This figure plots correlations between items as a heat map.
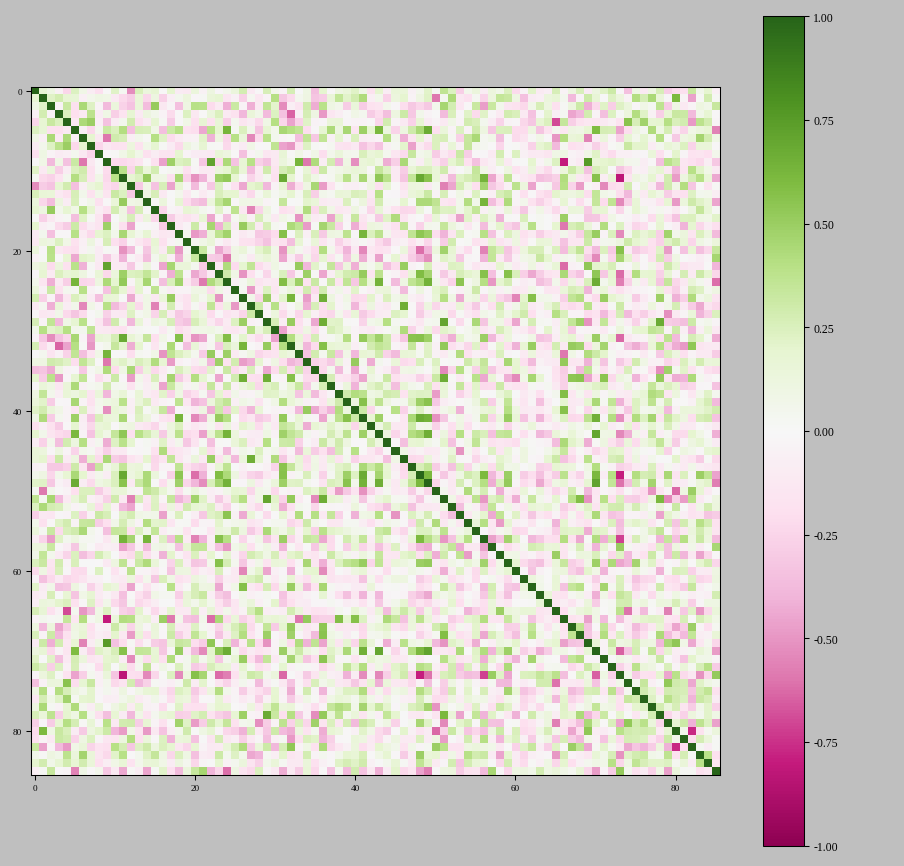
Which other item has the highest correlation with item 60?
12
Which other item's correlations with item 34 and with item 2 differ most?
56
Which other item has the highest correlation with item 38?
66
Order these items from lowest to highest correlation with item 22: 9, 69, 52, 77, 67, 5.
67, 77, 52, 5, 69, 9
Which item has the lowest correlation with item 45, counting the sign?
53
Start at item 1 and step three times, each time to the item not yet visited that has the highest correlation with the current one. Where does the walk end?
9
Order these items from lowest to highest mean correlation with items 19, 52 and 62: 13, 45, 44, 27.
44, 27, 13, 45
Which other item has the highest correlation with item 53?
24
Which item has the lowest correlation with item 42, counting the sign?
34
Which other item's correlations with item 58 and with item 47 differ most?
31
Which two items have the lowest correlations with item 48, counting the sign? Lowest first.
73, 20
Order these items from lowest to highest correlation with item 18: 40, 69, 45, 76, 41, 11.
45, 40, 76, 69, 11, 41
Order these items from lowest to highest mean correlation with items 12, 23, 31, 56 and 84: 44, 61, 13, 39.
61, 13, 44, 39
